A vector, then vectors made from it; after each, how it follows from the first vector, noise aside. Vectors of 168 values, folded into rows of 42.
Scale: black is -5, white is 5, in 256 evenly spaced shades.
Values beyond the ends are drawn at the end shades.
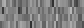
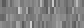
negated, partly zeroed.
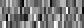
wrapped around, negated, scaled up.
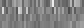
negated, partly zeroed.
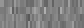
wrapped around, negated, shrunk.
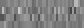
negated, partly zeroed.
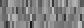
reversed.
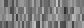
wrapped around.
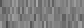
reversed, shrunk.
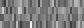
negated.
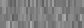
reversed, negated, shrunk.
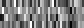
negated, scaled up.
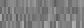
wrapped around, negated, shrunk.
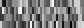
negated, scaled up.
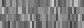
negated.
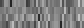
wrapped around.
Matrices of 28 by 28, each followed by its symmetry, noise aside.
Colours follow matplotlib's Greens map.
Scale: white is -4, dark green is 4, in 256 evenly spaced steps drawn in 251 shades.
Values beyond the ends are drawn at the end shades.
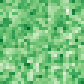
symmetric.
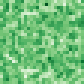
mirrored top to bottom.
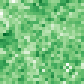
symmetric.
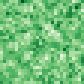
symmetric across the other diagonal.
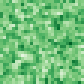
antisymmetric.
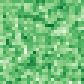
antisymmetric.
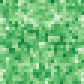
mirrored left to right.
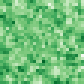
antisymmetric.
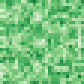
mirrored top to bottom.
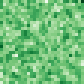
antisymmetric.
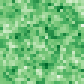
symmetric across the other diagonal.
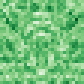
mirrored left to right.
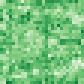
mirrored top to bottom.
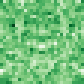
mirrored left to right.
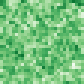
no symmetry.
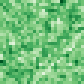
symmetric.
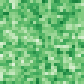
antisymmetric.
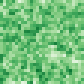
no symmetry.
